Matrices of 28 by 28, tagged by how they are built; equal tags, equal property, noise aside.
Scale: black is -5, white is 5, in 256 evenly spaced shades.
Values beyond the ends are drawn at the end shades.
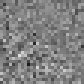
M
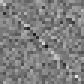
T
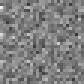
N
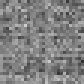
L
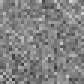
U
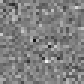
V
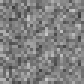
N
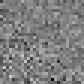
M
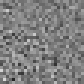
M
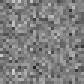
N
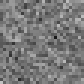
U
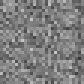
N
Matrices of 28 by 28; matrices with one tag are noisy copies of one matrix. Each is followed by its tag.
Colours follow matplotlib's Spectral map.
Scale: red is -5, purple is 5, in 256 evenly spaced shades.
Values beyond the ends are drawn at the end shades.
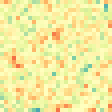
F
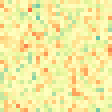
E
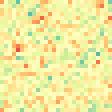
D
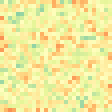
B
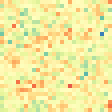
F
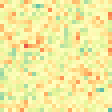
E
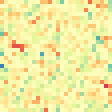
D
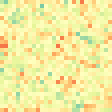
B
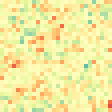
F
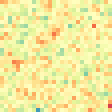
F
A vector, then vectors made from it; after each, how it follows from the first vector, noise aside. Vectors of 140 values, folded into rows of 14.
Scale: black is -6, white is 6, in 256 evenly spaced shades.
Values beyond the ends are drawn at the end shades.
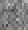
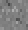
negated, partly zeroed.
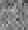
negated.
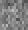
negated.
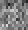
negated, scaled up.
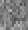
reversed.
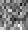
reversed, scaled up.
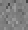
negated, partly zeroed.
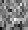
reversed, negated, scaled up.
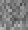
reversed.
